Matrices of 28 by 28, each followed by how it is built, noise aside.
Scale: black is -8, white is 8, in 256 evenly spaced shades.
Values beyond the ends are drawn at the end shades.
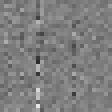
uneven columns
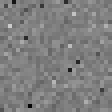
sparse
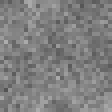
smooth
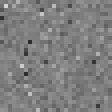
sparse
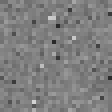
sparse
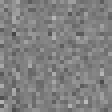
uneven columns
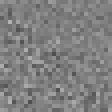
lower triangular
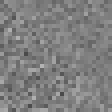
lower triangular
